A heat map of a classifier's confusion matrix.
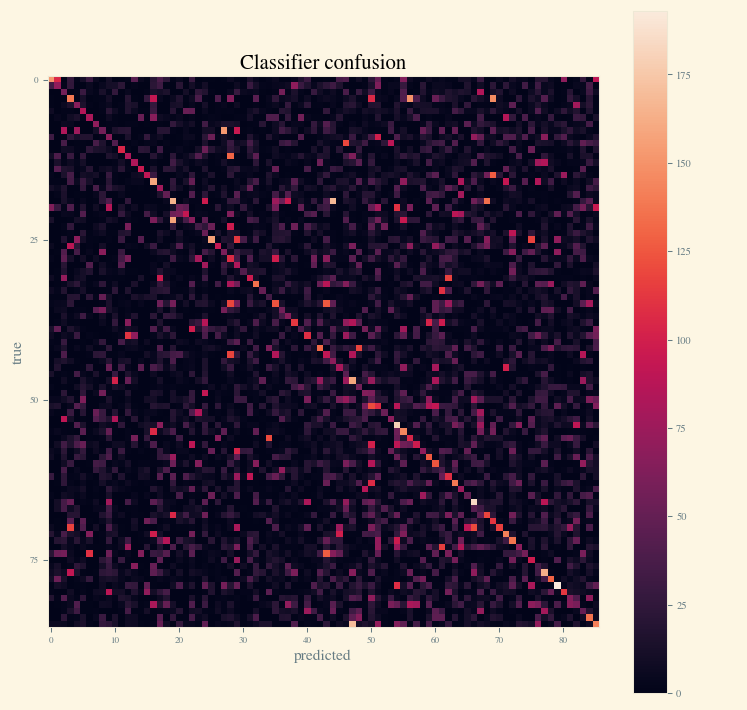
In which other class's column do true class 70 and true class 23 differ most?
66
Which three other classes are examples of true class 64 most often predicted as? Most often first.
49, 22, 85
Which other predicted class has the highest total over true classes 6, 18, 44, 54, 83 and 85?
47
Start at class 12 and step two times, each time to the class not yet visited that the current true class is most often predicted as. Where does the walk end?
35
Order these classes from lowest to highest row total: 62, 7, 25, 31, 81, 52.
7, 31, 81, 52, 62, 25
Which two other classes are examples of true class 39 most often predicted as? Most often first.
22, 55
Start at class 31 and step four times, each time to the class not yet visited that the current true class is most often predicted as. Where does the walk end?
72
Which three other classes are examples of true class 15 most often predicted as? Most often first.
69, 80, 68
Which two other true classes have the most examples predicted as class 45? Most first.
71, 70
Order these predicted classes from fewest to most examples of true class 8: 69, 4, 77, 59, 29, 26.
26, 77, 59, 69, 4, 29
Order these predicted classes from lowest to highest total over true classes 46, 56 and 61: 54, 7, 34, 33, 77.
33, 7, 54, 77, 34
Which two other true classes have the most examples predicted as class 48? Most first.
42, 84
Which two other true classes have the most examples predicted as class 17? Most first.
31, 54
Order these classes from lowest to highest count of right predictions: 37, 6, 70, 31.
37, 6, 31, 70
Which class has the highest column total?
50
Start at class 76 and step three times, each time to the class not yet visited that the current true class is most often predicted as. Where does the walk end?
3
